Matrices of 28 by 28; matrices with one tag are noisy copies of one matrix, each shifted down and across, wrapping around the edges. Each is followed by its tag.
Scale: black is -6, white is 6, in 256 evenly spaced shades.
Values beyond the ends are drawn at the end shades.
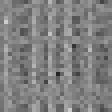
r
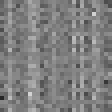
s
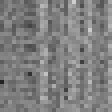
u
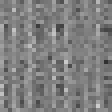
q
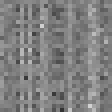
s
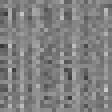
q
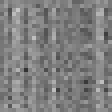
u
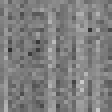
u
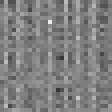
q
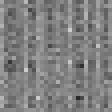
q
